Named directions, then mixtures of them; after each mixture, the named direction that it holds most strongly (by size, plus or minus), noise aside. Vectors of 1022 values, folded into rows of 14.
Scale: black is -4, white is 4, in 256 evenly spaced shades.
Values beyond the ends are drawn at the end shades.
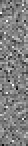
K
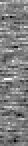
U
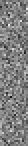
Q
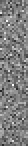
K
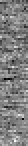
U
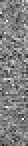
K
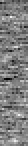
U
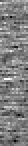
U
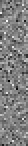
K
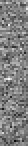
Q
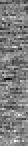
U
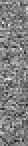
Q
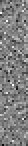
K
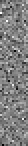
K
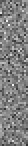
K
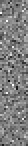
K
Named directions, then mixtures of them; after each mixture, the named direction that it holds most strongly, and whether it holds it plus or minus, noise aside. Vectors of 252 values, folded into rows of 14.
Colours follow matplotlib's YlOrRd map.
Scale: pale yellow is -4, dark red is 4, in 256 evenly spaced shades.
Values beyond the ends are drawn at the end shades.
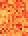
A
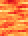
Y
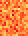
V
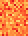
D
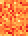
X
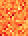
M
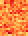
X, plus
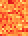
A, minus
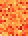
X, plus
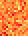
M, plus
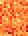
X, plus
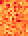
X, minus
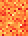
M, minus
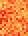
A, minus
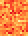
X, plus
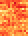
Y, plus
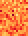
V, plus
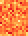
X, plus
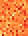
M, minus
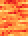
Y, plus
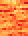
Y, minus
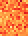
V, minus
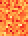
M, minus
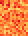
X, minus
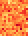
A, plus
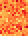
A, plus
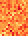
M, minus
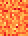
V, minus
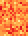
X, plus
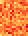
X, plus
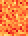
X, plus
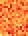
X, plus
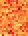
M, minus
